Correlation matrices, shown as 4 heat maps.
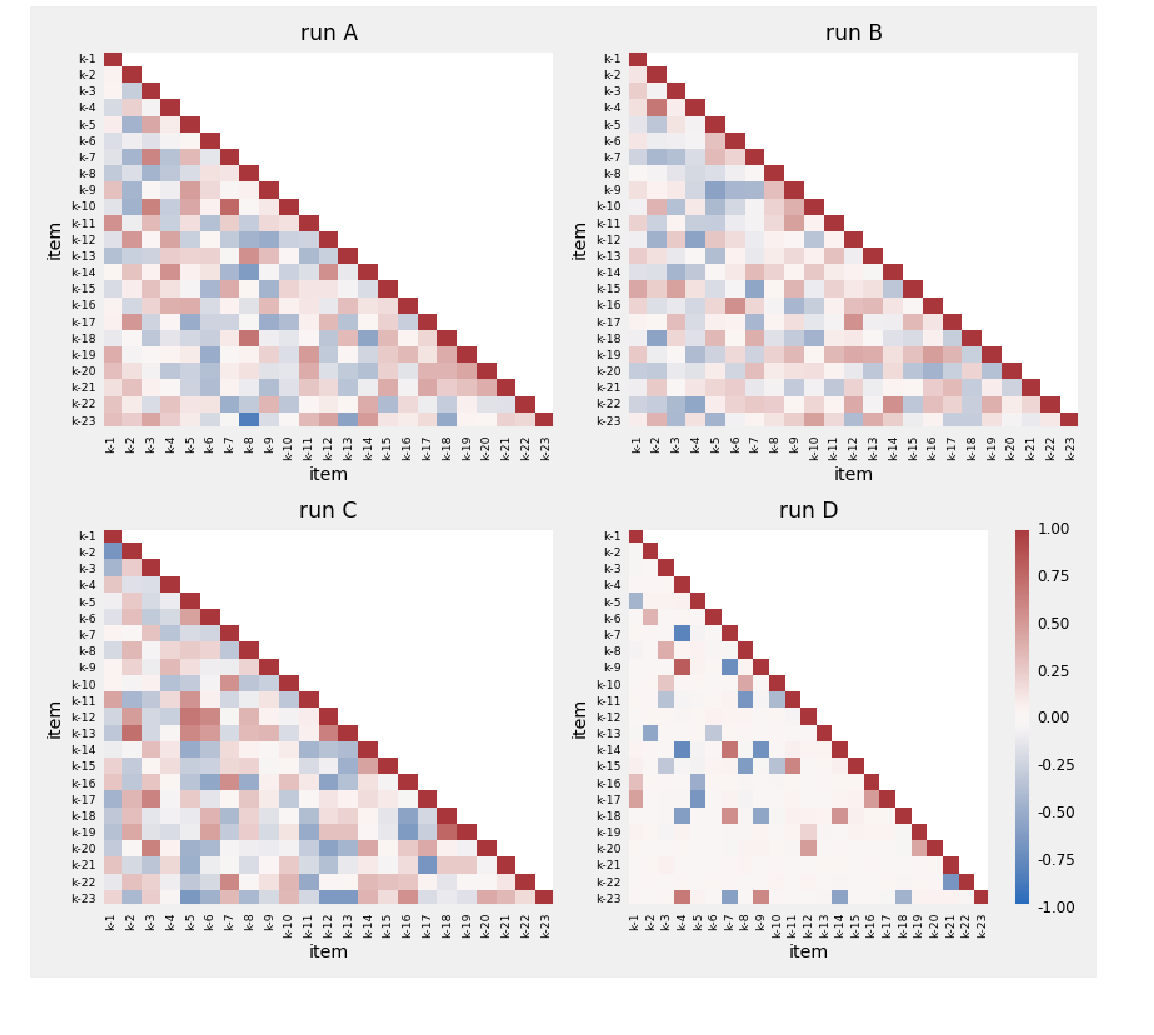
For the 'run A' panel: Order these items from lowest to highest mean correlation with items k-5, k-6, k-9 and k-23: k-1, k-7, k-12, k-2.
k-2, k-12, k-7, k-1
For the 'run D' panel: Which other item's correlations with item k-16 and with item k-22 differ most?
k-21
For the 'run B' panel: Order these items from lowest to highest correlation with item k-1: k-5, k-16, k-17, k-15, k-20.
k-20, k-5, k-17, k-16, k-15
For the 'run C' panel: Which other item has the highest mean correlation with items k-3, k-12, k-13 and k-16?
k-2
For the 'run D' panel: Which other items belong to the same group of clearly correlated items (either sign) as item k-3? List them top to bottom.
k-8, k-10, k-11, k-15
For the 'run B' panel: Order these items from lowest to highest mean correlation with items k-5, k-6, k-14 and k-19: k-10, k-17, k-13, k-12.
k-10, k-13, k-17, k-12
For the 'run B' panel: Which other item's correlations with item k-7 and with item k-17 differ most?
k-15
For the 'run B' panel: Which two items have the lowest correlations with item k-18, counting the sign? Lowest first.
k-2, k-10
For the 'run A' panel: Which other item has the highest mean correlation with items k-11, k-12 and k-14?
k-23
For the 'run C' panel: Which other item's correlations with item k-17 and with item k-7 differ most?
k-10
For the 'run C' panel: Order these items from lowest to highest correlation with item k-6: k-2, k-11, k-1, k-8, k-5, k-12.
k-1, k-11, k-8, k-2, k-5, k-12
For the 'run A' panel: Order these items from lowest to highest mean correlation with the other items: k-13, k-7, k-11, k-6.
k-6, k-13, k-7, k-11
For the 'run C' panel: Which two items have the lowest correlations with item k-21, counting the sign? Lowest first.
k-17, k-5
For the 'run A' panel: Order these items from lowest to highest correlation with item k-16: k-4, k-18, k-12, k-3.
k-12, k-18, k-3, k-4
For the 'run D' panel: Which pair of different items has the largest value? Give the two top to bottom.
k-4, k-9
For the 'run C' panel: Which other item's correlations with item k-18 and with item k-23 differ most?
k-16
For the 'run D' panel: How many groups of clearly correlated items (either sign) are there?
6
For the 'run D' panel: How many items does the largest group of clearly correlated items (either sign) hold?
6
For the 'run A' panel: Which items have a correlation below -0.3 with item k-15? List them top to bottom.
k-6, k-9, k-22
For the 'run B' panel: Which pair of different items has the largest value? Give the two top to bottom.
k-2, k-4
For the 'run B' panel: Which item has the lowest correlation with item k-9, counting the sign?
k-5
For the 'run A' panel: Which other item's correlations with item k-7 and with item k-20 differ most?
k-10
